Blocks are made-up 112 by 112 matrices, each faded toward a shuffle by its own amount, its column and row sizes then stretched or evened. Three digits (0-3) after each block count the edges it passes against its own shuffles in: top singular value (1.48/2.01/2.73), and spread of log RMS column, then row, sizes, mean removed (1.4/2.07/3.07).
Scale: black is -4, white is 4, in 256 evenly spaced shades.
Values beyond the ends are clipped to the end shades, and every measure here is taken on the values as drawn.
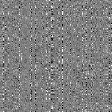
3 3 1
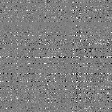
1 2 3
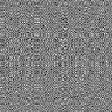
3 1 2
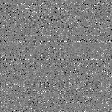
2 0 2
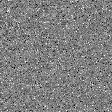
1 0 0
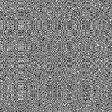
3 0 1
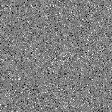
1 1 1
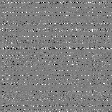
1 1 3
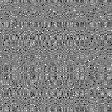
3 0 2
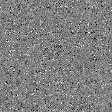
0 1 1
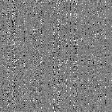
1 3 1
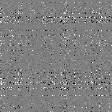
1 2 3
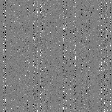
1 3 0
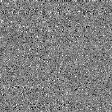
1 1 2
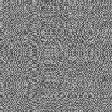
3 0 1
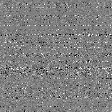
0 1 3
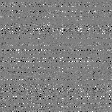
0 1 3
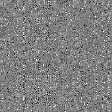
2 2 0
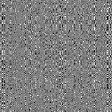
3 3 0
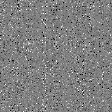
1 2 1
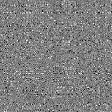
2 0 2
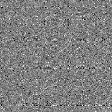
2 1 2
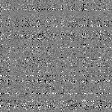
1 2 3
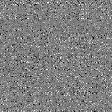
2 0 2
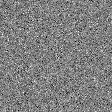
0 0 0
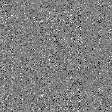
0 2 1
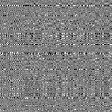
3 0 3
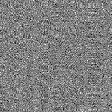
2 1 0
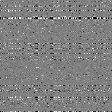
3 1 3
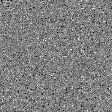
0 1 1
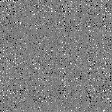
0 2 2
